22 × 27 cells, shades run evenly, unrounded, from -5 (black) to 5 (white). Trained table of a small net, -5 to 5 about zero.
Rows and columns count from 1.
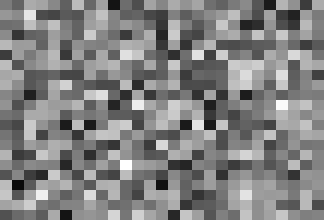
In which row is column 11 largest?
17
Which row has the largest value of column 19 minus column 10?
6
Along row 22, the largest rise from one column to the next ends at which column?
16
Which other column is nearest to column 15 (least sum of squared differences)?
1
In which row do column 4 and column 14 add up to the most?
20
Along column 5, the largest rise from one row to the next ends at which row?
3
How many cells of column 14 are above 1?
4
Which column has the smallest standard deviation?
27
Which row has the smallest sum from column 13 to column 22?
10
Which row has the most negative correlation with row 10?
13
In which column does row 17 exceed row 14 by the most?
11
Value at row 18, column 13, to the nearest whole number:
-1
